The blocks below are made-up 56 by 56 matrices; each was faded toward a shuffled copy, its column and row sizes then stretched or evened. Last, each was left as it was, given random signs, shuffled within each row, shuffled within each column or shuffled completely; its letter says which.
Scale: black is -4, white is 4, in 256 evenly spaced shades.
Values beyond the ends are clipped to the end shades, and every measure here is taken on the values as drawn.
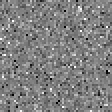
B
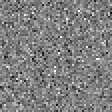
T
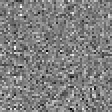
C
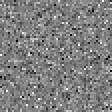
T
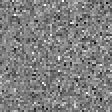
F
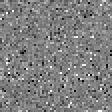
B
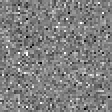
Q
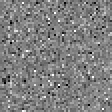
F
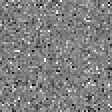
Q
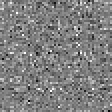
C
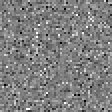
T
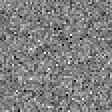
T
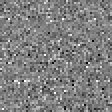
B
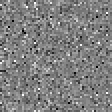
F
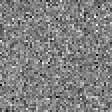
Q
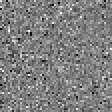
F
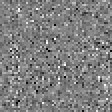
C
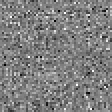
C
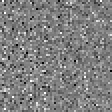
F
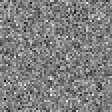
F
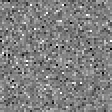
T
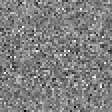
B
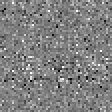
Q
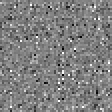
Q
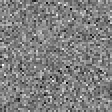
T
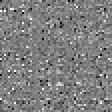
C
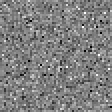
T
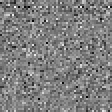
Q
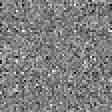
Q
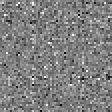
Q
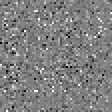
Q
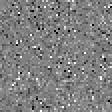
F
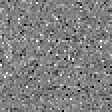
B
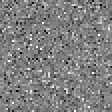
T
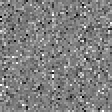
F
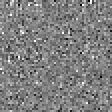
C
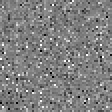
F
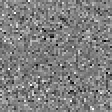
B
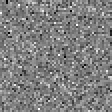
T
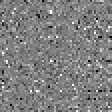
C
